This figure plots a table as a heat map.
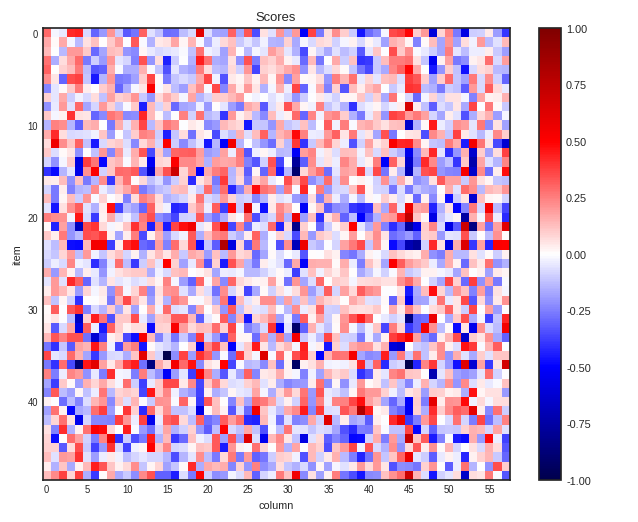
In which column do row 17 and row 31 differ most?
48
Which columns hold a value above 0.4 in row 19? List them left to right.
8, 23, 25, 45, 55
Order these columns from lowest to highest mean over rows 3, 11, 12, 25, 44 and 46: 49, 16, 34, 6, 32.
32, 6, 16, 49, 34
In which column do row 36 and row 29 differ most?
31
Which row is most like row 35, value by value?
11
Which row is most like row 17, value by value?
29
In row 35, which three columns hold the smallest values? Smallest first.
15, 34, 6
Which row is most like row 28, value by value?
10
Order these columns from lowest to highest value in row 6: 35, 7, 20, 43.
35, 43, 20, 7
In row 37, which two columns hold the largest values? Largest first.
19, 8
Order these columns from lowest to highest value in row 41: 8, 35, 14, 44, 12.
12, 44, 8, 35, 14
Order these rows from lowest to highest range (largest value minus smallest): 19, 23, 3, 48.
3, 19, 48, 23
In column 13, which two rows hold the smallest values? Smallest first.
36, 15
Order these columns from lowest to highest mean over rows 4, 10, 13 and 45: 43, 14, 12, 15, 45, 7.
45, 7, 15, 14, 43, 12
